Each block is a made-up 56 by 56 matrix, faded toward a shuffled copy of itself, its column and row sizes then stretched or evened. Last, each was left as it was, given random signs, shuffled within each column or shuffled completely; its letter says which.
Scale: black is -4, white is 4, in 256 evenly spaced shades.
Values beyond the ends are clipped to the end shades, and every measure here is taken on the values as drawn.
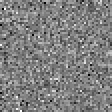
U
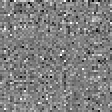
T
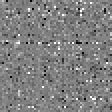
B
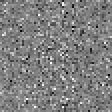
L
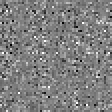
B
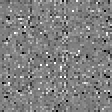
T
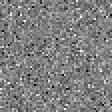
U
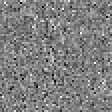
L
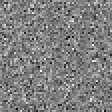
L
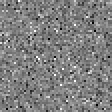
U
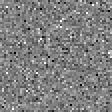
U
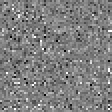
B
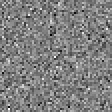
L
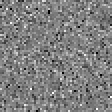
U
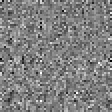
B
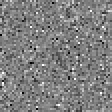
L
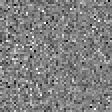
L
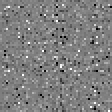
B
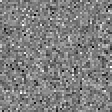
U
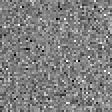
U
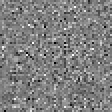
T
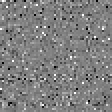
T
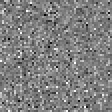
L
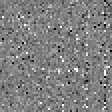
L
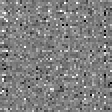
T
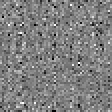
T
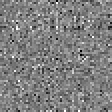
T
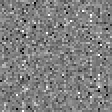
L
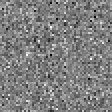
L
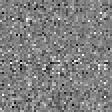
T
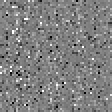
L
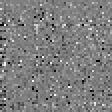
B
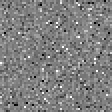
U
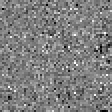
B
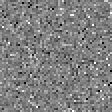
U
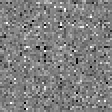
T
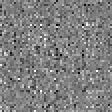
T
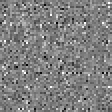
B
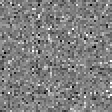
B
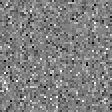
L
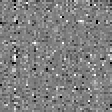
T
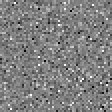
U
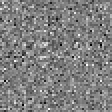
T
